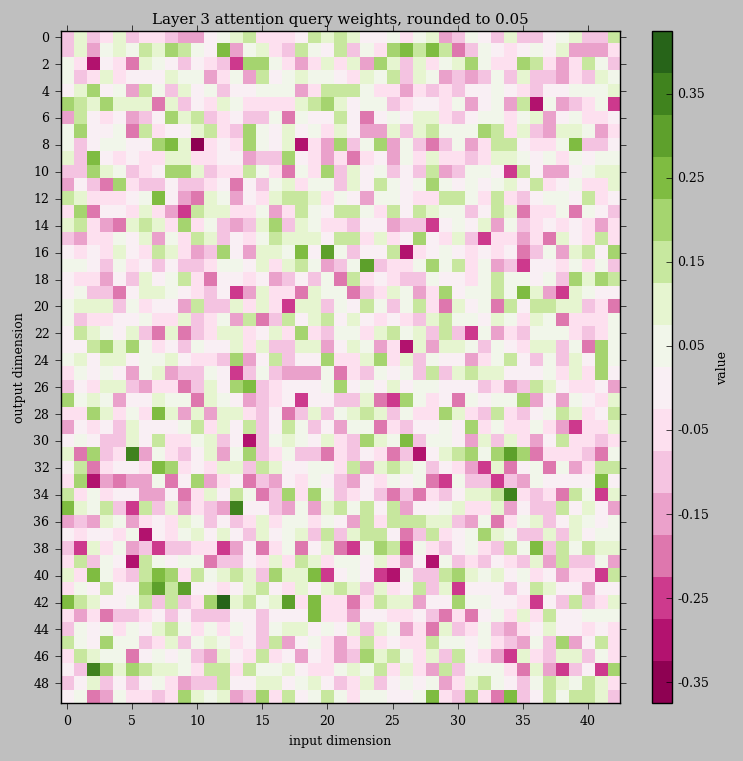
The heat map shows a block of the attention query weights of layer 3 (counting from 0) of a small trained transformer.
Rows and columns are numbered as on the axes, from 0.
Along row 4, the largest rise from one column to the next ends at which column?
6
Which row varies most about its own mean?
31
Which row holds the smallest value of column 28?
39
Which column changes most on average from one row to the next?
9
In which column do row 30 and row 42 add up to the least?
36
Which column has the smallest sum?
5
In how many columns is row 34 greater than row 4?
18
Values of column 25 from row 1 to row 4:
0.2 0.1 0.15 -0.05
